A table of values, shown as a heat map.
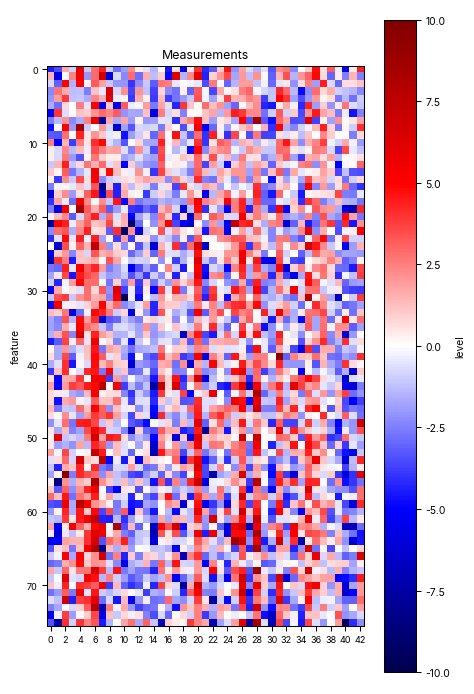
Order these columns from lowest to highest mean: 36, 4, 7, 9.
9, 7, 36, 4
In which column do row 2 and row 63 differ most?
28
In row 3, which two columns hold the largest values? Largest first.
8, 31
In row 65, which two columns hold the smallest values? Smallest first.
7, 17
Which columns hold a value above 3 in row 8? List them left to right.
2, 4, 20, 31, 37, 42
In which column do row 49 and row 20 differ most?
21
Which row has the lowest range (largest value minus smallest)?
12
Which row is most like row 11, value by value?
47
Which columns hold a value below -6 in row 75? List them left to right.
1, 15, 22, 27, 30, 40
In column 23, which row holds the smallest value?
43
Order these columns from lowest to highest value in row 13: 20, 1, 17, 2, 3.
3, 17, 1, 20, 2
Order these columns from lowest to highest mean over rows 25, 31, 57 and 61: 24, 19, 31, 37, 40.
24, 19, 40, 31, 37
